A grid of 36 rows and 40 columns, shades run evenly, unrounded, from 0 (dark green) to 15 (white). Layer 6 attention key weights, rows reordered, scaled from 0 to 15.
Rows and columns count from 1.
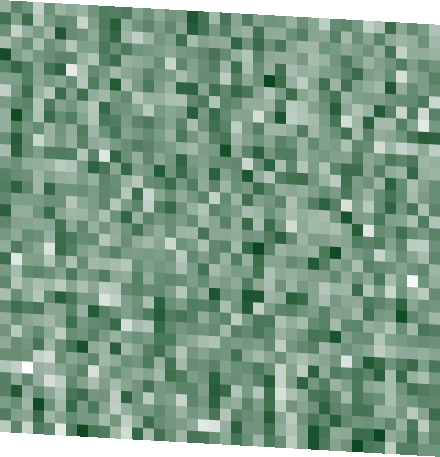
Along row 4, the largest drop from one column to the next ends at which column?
24
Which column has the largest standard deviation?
2
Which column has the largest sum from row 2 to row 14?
4
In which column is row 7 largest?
40
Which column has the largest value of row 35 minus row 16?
19
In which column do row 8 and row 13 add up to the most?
10
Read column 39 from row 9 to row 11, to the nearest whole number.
13 2 8
